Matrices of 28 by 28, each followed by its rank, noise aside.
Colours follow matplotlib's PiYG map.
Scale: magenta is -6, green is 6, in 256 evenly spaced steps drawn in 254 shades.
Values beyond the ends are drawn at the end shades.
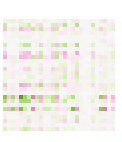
two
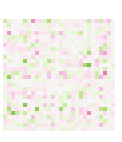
six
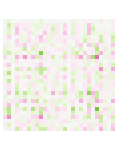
three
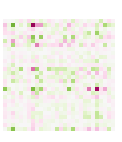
four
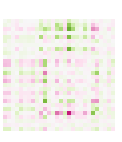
two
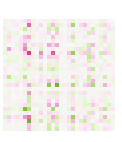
three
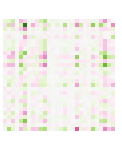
two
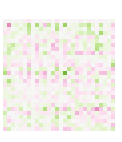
four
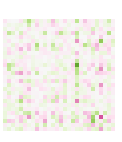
four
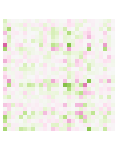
four
